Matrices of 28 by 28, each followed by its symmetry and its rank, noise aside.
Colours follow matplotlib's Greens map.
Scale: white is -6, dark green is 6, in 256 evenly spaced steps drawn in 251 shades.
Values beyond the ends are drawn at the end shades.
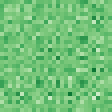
symmetric, rank three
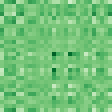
symmetric, rank two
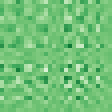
antisymmetric, rank two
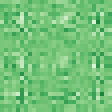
no symmetry, rank three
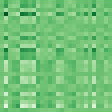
no symmetry, rank one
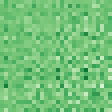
no symmetry, rank three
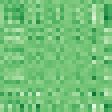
no symmetry, rank two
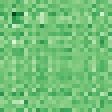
no symmetry, rank three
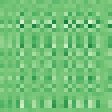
no symmetry, rank one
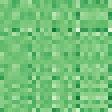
no symmetry, rank two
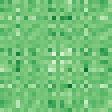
symmetric, rank two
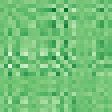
antisymmetric, rank two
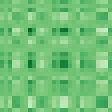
symmetric, rank one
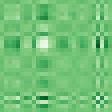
symmetric, rank one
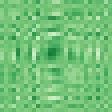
symmetric, rank two
